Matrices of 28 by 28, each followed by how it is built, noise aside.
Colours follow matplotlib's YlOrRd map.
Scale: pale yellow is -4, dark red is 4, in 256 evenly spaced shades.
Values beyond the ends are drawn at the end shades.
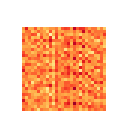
repeating rows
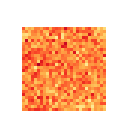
smooth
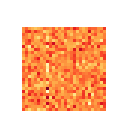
uneven columns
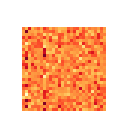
uneven columns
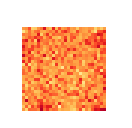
smooth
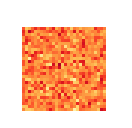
repeating rows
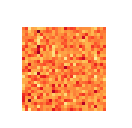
uneven columns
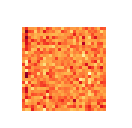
uneven columns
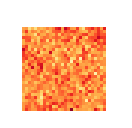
smooth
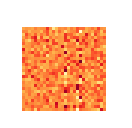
uneven columns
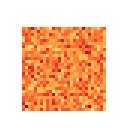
repeating rows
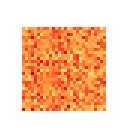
repeating rows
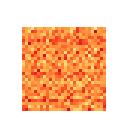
repeating columns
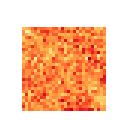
smooth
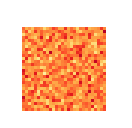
noise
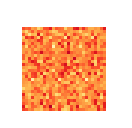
repeating columns
